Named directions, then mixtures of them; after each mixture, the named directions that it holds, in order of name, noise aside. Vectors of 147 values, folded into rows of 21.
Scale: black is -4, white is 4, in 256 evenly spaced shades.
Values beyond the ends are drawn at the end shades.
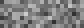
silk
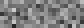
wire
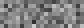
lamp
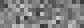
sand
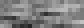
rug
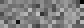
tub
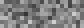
silk.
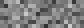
lamp, sand, silk.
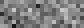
rug, tub, wire.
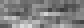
rug.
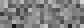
sand, wire.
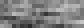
rug.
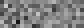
lamp, tub, wire.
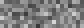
silk.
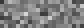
silk, tub.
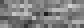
rug, sand, silk.
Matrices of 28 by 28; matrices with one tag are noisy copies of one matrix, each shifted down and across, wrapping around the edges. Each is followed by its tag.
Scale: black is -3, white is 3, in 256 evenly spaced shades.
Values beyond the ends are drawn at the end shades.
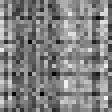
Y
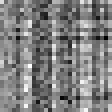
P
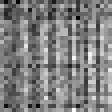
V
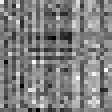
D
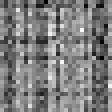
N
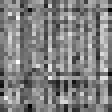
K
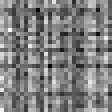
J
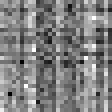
P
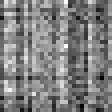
P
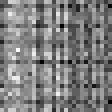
Y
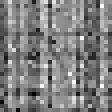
N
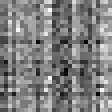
P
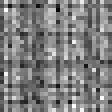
J
